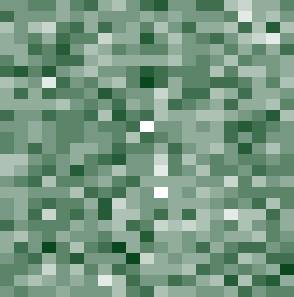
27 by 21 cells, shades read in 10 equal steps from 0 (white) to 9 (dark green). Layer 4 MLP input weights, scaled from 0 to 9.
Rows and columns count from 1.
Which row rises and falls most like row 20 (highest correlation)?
3
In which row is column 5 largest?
5
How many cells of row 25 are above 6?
3
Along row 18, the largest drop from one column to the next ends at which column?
12
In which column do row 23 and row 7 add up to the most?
4
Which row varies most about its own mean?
20
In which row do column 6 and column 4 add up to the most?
16
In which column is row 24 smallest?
11
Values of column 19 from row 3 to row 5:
3 2 6
